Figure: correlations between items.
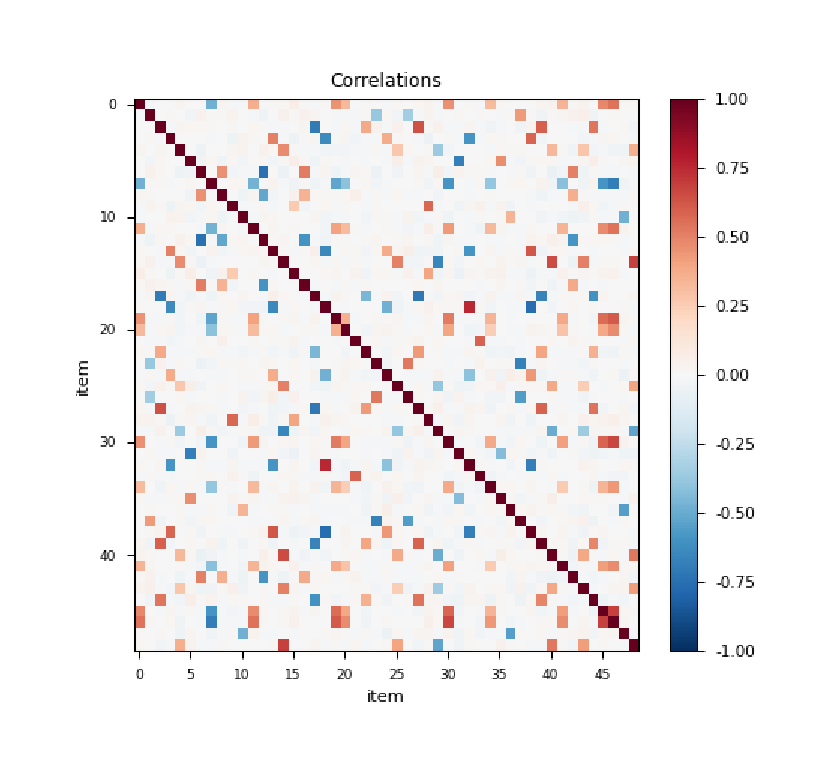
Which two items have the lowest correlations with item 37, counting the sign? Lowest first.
23, 26
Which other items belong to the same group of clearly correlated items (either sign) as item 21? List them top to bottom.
33
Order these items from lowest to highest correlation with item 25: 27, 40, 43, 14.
27, 43, 40, 14
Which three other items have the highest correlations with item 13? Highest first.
38, 3, 24
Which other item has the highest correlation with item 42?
6
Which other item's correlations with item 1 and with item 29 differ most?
14
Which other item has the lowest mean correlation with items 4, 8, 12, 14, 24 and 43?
29
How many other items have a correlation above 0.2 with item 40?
5
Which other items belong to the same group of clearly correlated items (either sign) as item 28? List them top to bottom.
9, 15
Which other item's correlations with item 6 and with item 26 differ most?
12
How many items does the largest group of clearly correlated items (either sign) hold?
10
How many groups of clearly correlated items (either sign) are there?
10
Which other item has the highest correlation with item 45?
46
